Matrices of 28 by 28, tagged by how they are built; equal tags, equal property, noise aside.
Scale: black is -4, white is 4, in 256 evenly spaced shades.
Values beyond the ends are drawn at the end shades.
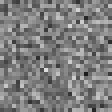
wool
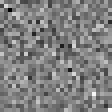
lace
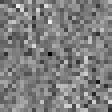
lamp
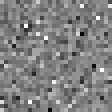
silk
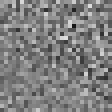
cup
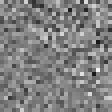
cup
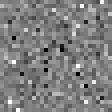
silk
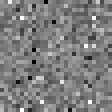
silk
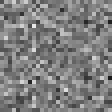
wool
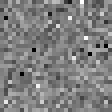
silk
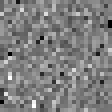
silk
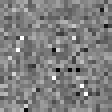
silk
